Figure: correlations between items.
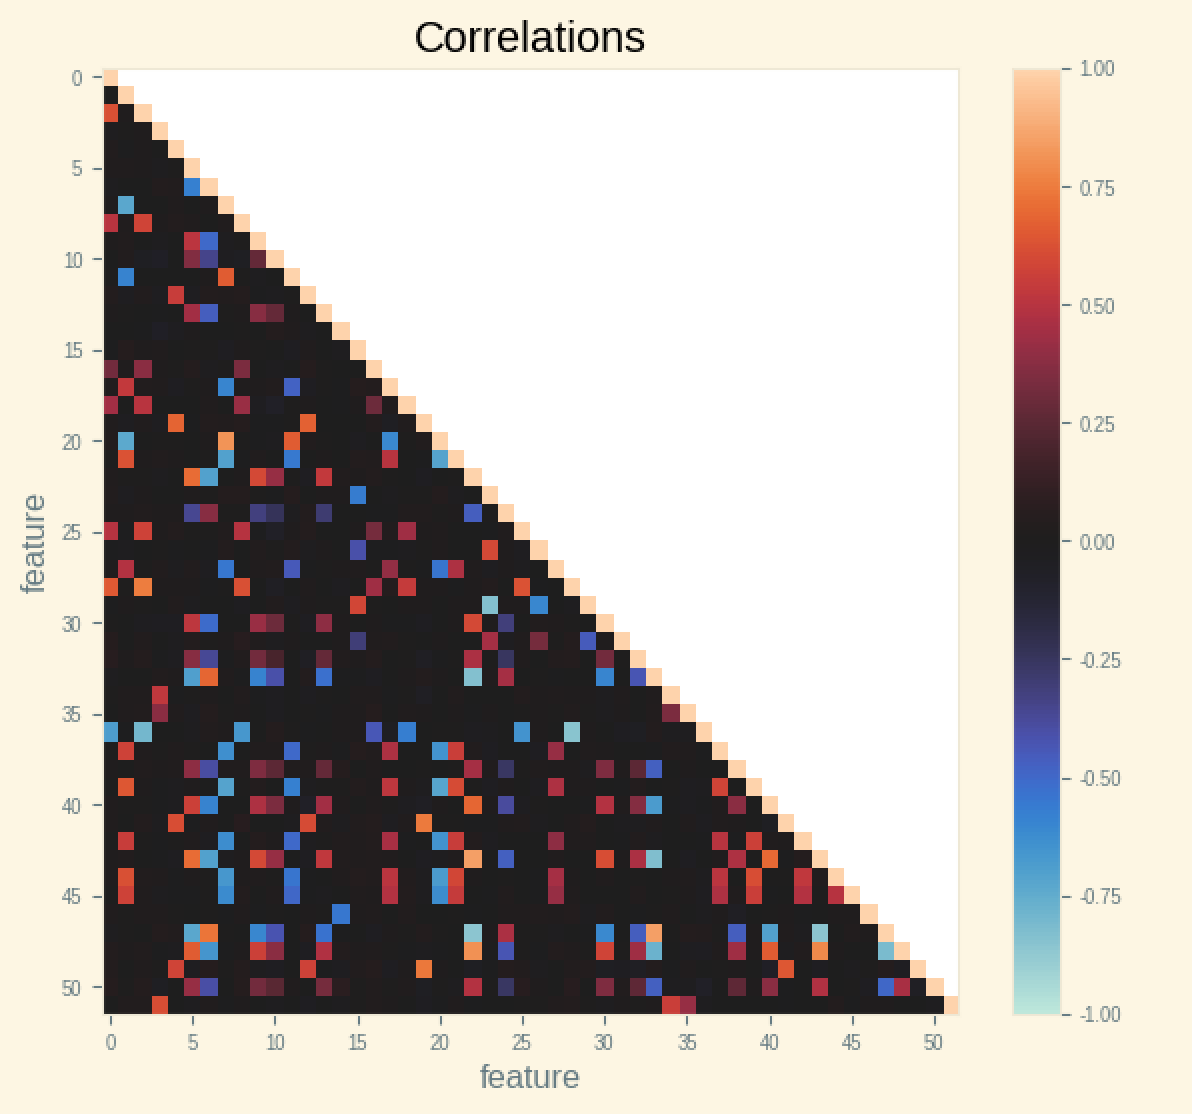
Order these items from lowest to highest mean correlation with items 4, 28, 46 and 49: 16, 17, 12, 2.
17, 16, 2, 12
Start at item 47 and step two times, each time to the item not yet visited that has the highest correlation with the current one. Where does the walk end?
6
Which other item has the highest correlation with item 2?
28
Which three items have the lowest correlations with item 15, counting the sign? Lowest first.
23, 26, 31
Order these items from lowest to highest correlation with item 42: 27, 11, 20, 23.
20, 11, 23, 27
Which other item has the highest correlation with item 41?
19
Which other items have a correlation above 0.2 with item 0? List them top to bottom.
2, 8, 16, 18, 25, 28
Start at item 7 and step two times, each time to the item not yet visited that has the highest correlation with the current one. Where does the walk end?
11
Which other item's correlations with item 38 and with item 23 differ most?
29
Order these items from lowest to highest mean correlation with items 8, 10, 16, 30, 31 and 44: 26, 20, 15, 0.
20, 15, 26, 0
